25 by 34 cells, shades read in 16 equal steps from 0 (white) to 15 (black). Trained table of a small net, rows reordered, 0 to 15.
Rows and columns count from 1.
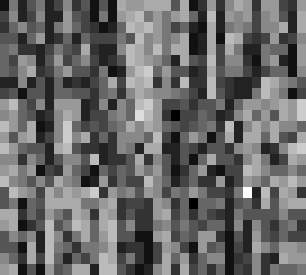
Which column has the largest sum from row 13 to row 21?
20
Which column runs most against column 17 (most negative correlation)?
6
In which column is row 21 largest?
3
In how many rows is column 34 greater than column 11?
4
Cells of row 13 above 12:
4
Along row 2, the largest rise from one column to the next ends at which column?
25
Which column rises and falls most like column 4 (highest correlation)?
23
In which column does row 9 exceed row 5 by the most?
26
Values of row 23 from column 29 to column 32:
5 7 9 6
